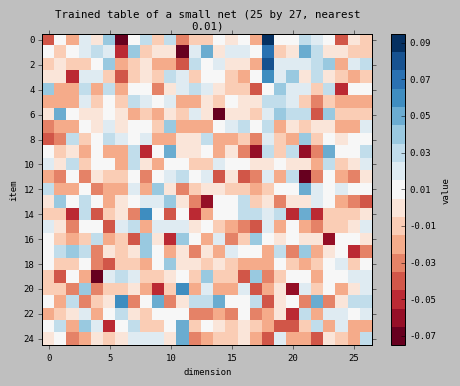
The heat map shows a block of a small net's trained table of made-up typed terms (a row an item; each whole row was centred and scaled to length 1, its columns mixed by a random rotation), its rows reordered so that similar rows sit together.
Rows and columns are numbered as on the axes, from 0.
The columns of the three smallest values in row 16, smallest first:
23, 10, 7
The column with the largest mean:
18
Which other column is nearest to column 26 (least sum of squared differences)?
25
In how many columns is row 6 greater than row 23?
12
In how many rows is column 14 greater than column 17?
15
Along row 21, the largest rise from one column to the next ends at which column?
22
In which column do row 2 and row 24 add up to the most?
26
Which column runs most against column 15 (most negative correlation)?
11
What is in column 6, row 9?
-0.02
